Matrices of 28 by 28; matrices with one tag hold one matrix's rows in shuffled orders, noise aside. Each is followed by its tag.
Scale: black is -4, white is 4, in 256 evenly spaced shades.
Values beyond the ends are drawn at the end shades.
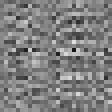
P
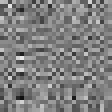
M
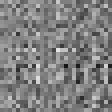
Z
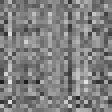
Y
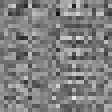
P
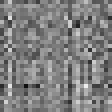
Y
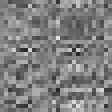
P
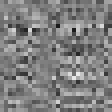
P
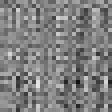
Z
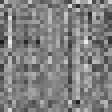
Y
